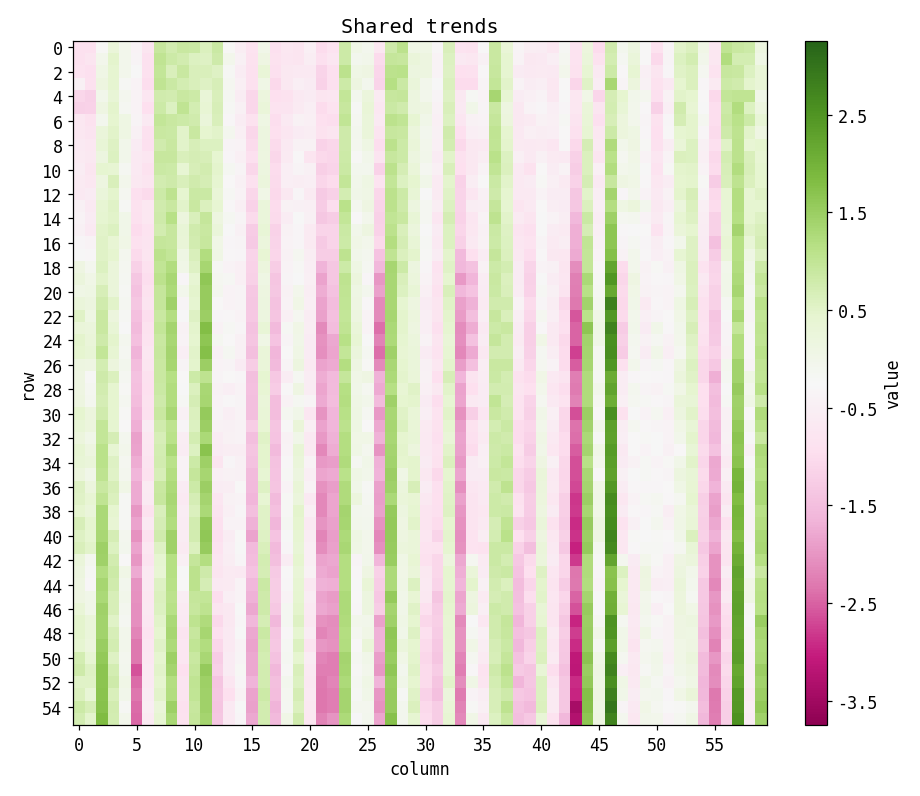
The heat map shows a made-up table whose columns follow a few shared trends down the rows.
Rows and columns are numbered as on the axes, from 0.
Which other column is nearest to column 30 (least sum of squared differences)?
13
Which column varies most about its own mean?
43
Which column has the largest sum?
46
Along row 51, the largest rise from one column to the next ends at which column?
44
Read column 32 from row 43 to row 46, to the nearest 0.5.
0.5 0.5 0.5 0.5
